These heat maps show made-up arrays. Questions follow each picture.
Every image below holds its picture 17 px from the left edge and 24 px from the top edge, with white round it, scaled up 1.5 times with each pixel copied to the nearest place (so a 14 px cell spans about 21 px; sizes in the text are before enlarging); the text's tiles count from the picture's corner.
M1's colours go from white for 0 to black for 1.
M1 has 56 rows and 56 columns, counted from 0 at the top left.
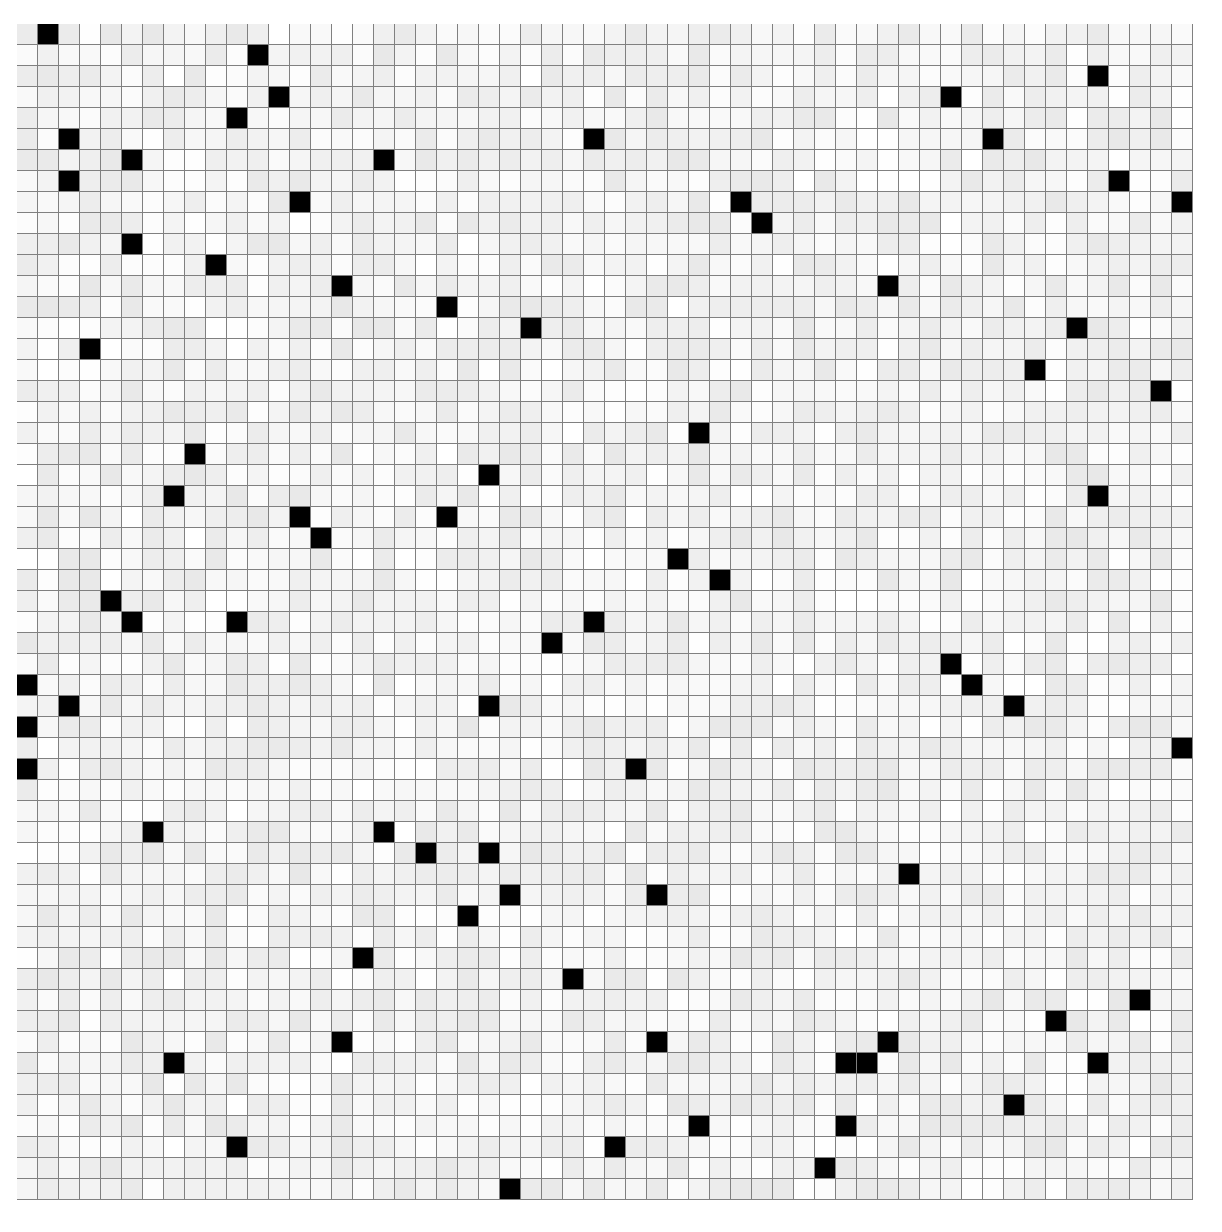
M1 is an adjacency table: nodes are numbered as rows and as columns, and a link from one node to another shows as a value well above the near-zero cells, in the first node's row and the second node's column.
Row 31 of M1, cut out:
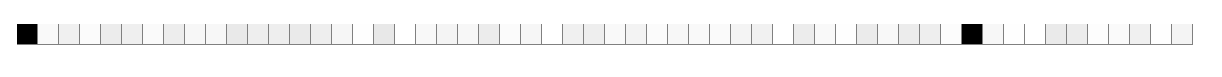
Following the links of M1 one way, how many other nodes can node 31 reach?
10
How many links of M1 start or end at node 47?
3
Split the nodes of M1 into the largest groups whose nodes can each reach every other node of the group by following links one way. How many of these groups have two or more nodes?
7
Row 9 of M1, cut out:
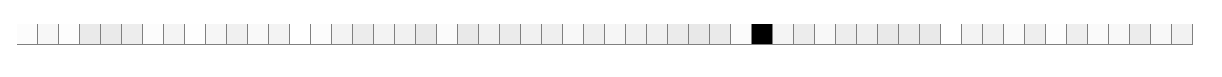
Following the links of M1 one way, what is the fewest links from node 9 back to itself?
5
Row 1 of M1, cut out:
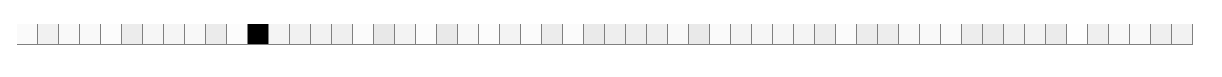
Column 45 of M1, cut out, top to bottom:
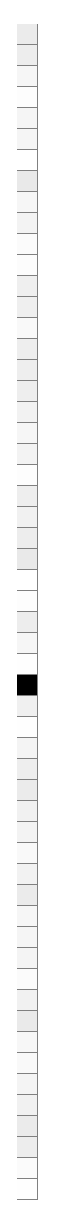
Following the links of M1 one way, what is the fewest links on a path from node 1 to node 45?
7
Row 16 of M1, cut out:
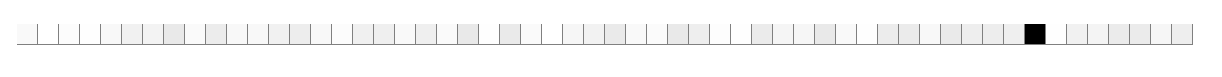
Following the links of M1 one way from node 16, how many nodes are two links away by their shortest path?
3
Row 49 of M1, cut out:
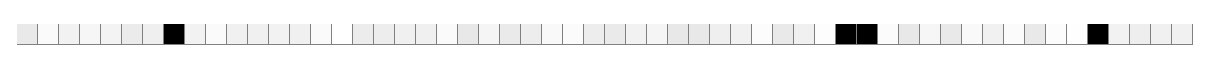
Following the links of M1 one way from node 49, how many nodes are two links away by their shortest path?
6
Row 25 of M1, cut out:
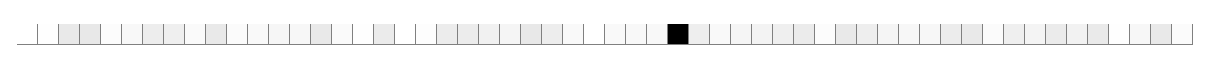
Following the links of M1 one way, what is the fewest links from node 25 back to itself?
8
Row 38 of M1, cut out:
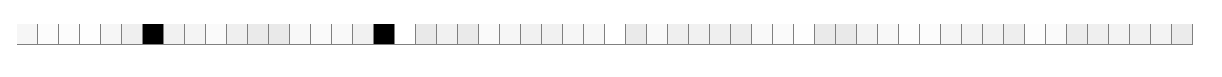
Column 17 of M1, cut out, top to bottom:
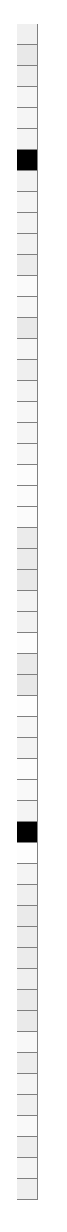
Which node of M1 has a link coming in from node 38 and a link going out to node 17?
node 6
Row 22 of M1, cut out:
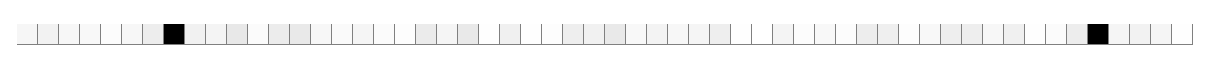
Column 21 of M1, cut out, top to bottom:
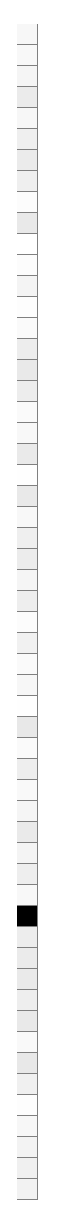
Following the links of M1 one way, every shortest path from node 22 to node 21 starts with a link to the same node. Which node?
node 51
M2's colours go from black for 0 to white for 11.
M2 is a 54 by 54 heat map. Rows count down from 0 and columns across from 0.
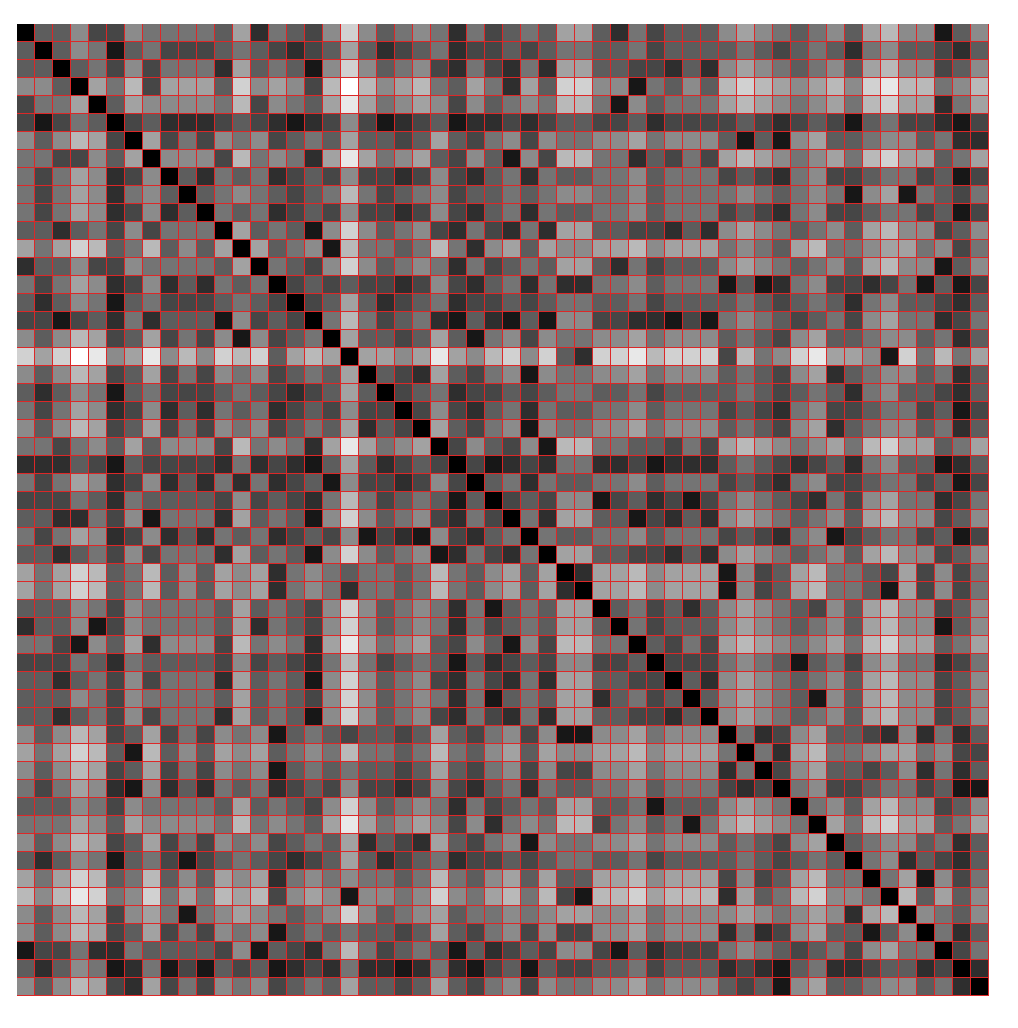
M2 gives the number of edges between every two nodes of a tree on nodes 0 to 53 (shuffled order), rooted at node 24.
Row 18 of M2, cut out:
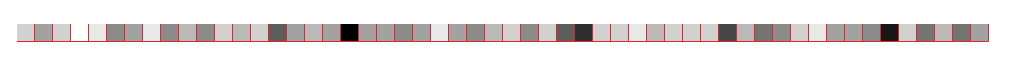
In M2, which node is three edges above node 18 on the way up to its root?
39
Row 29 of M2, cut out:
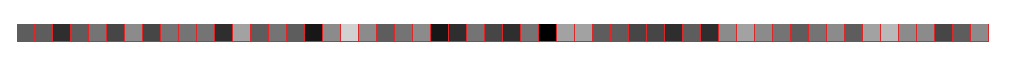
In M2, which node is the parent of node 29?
16
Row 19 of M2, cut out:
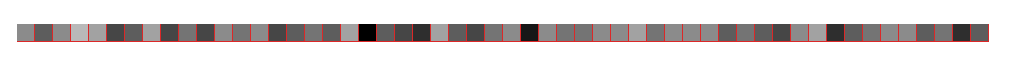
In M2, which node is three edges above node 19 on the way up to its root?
5
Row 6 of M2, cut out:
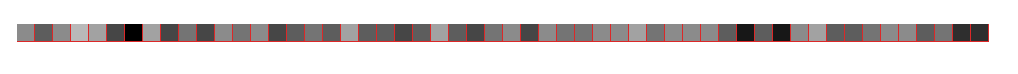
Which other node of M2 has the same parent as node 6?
53
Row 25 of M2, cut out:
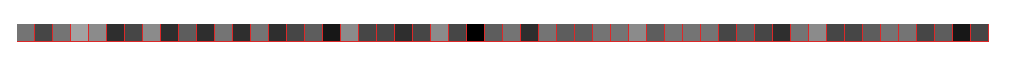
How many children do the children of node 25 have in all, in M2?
1
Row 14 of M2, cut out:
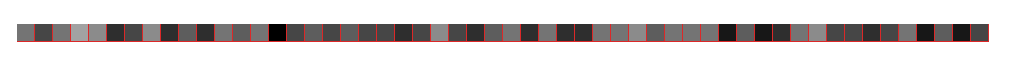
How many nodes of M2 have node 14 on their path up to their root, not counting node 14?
8
